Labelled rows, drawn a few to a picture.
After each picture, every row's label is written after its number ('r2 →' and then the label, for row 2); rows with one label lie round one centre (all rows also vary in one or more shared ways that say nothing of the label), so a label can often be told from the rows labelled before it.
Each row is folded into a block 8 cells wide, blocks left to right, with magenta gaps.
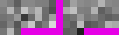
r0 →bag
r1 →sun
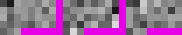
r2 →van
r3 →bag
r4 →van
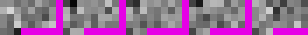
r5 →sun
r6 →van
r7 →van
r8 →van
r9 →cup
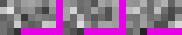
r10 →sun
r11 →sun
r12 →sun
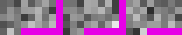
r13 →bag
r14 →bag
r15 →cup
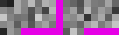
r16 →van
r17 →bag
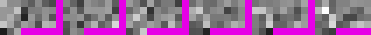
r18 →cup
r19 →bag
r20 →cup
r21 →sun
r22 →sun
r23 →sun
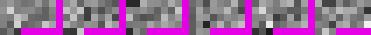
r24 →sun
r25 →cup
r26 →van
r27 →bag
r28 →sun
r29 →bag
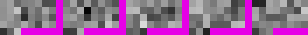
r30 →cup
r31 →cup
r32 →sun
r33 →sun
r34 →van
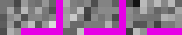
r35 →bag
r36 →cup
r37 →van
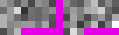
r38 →cup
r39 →bag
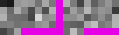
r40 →van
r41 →bag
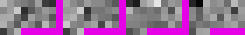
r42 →cup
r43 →cup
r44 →van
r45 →van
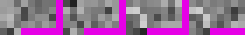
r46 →cup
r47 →van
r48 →sun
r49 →sun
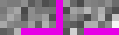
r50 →cup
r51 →bag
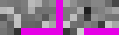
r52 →sun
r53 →cup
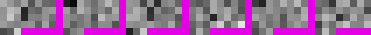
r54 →cup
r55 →van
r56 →cup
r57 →bag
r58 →van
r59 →bag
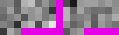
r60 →bag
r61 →van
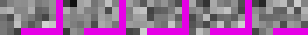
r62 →sun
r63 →van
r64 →cup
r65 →bag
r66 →van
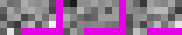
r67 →bag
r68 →van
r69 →bag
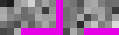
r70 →van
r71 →bag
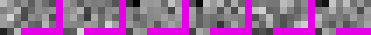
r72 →cup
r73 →cup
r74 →van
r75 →van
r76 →sun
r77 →van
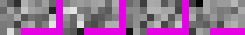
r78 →bag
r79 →sun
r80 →bag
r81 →van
